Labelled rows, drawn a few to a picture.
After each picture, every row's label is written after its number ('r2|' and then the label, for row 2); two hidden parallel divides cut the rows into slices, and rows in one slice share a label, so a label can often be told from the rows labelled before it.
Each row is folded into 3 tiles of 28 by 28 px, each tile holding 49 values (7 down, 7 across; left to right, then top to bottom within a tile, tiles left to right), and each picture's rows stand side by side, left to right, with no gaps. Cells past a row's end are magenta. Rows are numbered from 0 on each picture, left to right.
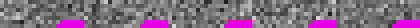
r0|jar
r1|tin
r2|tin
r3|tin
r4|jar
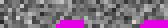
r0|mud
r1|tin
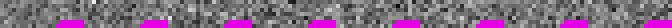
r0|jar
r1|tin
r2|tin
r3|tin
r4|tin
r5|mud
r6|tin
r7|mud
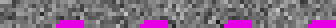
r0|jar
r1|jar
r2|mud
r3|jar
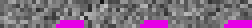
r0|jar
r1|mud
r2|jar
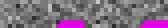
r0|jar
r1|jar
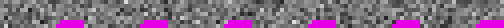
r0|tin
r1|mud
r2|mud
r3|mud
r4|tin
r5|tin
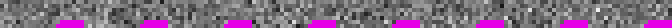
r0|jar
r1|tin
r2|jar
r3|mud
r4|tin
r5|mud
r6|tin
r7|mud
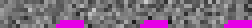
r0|jar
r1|mud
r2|mud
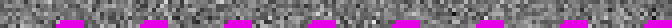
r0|jar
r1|tin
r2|tin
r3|mud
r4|tin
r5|tin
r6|jar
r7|mud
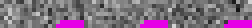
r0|mud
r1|jar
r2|tin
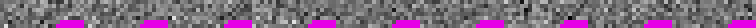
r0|tin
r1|tin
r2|mud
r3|mud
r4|jar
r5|jar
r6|mud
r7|mud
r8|jar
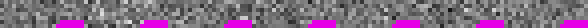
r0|jar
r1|mud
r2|mud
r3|tin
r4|jar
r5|tin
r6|jar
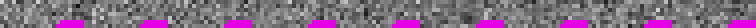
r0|mud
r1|mud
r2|tin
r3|jar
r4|tin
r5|jar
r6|jar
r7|mud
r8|jar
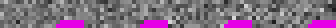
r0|jar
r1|jar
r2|tin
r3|mud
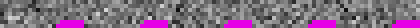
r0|mud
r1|tin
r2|tin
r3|tin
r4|tin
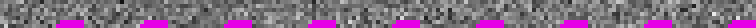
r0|tin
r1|tin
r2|jar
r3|jar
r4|tin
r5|tin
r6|jar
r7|tin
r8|tin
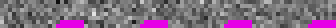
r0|tin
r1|mud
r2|jar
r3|jar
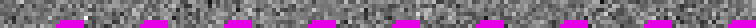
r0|jar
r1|tin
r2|tin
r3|jar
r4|tin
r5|mud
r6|jar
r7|tin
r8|tin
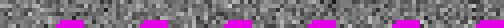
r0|jar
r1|jar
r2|jar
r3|mud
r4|jar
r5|tin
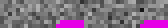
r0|jar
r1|jar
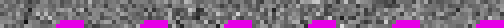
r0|jar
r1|jar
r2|tin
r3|mud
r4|tin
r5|jar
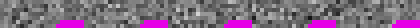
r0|jar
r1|jar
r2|mud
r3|mud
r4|jar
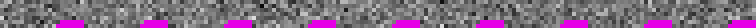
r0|tin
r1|jar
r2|jar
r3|tin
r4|tin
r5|mud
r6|jar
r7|jar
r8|tin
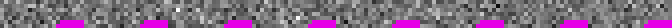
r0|tin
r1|tin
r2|mud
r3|mud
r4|tin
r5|mud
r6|jar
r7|jar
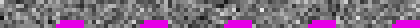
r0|mud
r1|tin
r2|tin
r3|mud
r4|tin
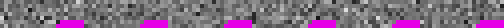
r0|tin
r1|jar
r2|jar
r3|mud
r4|mud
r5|jar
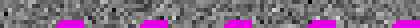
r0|jar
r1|tin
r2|jar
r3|tin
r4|tin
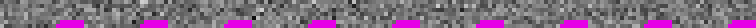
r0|jar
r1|mud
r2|jar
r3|mud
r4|jar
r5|jar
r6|jar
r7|jar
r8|jar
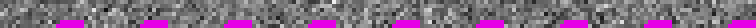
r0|tin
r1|mud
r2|jar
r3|tin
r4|mud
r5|mud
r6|mud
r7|mud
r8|mud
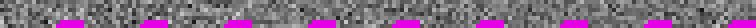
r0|tin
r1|mud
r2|tin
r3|jar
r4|mud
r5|tin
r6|jar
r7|jar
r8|tin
